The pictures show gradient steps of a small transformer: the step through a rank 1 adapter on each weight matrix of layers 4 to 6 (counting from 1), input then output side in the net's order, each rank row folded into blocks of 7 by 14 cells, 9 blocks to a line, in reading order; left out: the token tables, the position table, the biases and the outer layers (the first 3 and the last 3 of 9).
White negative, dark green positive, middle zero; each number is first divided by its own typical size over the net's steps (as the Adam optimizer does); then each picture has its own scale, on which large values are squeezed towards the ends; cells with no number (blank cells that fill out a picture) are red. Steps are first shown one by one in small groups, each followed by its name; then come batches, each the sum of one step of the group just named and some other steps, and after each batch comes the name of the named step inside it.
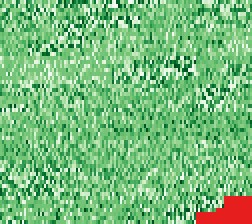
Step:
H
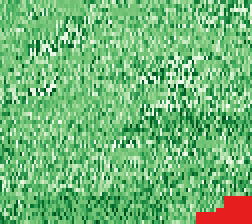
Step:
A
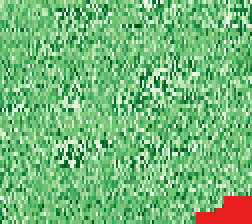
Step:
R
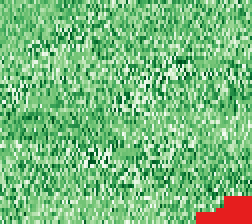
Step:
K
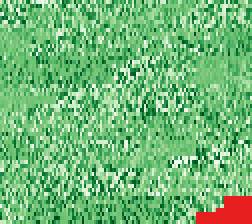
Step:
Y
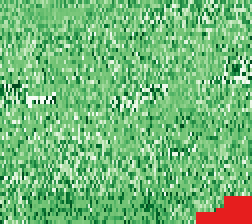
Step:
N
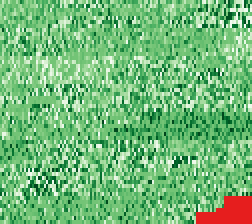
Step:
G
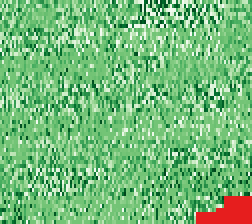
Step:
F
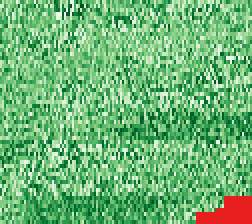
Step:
G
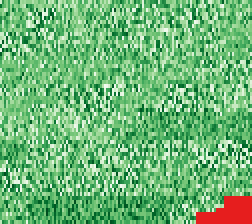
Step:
F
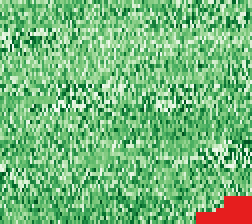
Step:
Y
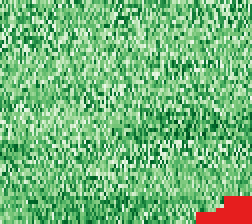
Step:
F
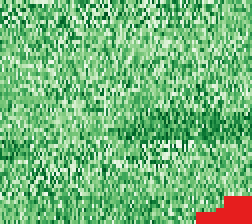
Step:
R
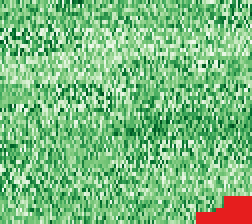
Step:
H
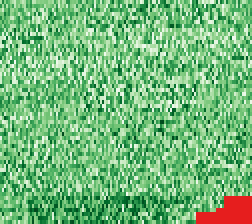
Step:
F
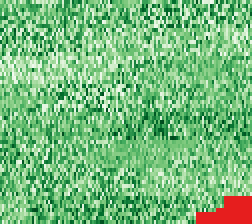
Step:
Y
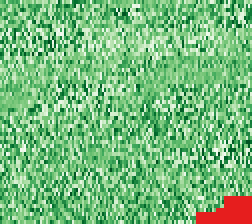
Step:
Y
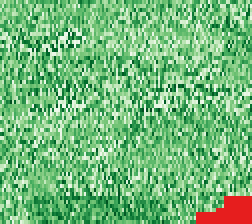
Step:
A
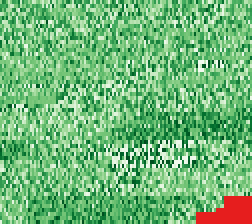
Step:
Y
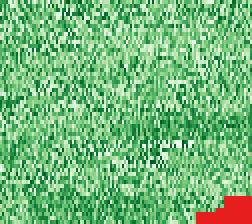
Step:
A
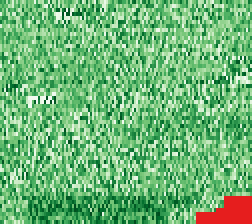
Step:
N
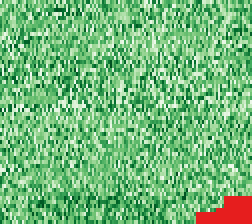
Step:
R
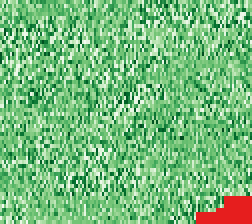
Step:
F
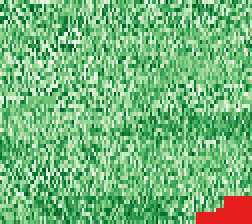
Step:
A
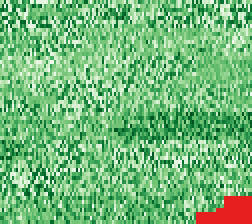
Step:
H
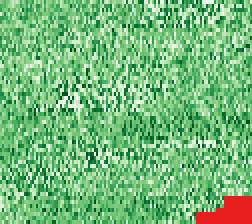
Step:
K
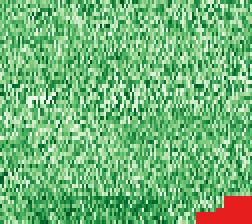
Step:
N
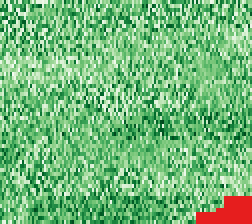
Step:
Y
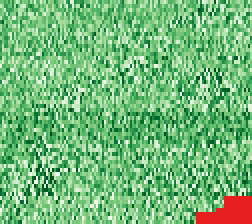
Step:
G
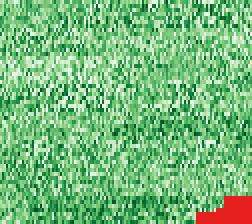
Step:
G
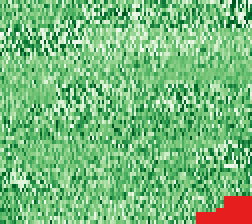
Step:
F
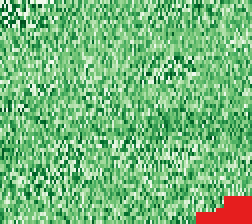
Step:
R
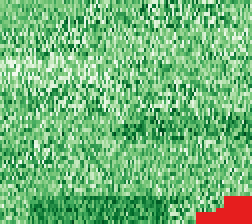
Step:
A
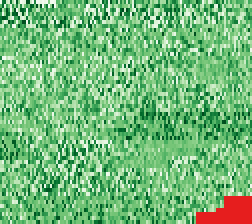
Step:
Y
